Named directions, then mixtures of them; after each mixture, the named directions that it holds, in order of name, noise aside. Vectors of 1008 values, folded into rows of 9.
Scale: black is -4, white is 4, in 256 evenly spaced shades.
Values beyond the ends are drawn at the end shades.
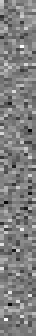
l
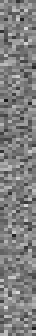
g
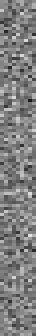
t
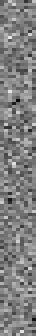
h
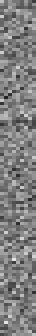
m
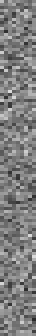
h, m, t.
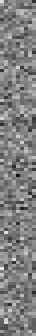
l, m.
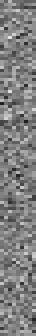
h, m.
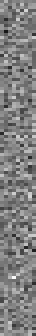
g, t.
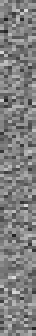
g, m, t.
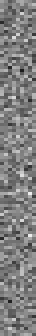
t.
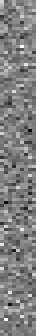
l.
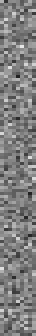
g, l, t.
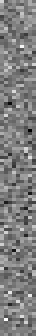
l.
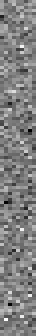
h, l.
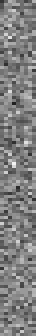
h, l, t.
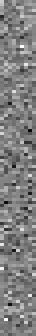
l.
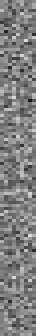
t.
